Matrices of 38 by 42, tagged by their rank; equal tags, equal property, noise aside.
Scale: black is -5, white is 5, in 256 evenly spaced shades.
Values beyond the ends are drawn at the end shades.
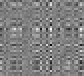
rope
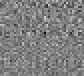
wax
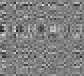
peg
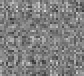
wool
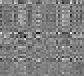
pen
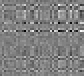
rope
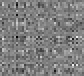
peg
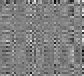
pen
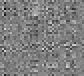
wax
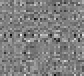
wool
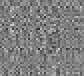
wax
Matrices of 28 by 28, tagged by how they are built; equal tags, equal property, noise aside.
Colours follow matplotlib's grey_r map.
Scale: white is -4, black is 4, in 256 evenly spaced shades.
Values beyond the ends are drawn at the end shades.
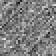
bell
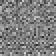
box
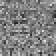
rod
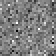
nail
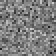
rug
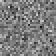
rug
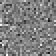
nail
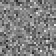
rug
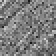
bell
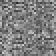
rod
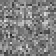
rod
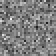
rug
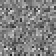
box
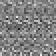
box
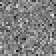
rug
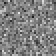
rug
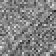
bell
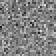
rug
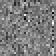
nail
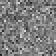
rug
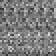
box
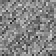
bell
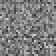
box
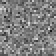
rug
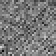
bell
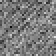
bell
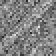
bell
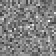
rug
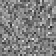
rug
